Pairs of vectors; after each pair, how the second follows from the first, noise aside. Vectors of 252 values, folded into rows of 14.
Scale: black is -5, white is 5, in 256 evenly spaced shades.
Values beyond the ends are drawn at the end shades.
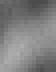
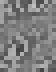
sign-scrambled.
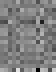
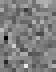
shuffled.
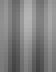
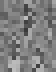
sign-scrambled.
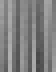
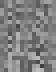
sign-scrambled.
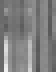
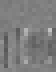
reversed, partly zeroed.
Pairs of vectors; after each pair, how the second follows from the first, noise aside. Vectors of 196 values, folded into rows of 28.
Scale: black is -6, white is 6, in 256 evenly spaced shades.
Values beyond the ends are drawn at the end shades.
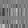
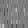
partly zeroed.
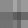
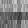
scaled up.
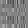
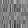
reversed.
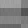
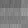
negated, shrunk.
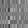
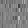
reversed, negated, partly zeroed.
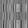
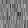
shuffled.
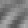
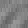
negated, shrunk.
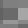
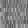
shuffled.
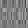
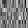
scaled up.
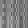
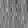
reversed, negated, partly zeroed.
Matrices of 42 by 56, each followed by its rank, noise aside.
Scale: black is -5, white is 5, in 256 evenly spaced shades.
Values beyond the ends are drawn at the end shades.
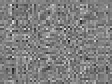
six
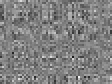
four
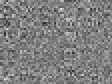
six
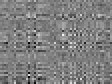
three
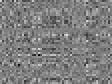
four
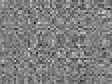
six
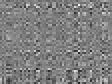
four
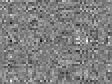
six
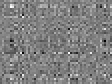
three
